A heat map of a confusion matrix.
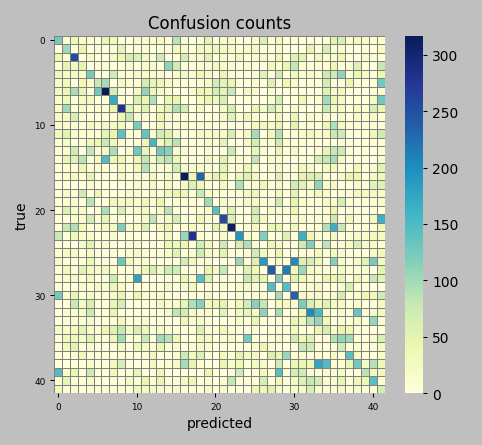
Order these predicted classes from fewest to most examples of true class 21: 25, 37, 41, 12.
37, 25, 12, 41
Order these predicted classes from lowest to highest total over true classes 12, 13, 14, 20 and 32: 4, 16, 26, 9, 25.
9, 16, 26, 4, 25
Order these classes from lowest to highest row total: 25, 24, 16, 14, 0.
25, 0, 24, 14, 16
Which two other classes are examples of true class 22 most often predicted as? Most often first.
35, 8
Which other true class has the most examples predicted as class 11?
6
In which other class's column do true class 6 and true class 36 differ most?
5
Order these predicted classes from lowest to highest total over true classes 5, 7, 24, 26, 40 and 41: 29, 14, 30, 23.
29, 14, 23, 30
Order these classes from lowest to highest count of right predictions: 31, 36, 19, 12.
36, 19, 31, 12
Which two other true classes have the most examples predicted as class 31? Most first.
23, 27
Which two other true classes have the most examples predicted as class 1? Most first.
8, 22
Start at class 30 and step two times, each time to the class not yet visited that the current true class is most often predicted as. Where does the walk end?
15
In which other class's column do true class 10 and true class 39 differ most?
0
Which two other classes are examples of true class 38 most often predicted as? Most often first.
33, 34
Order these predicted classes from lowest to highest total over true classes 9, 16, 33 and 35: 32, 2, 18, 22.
22, 2, 32, 18
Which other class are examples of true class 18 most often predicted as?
3
